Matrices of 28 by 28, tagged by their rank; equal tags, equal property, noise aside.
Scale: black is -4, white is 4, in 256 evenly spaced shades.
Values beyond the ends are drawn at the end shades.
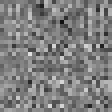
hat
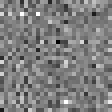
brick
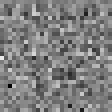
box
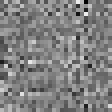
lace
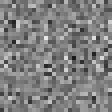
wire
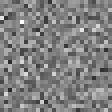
hat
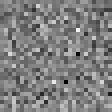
hat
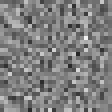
brick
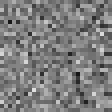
box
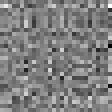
lace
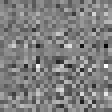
lace
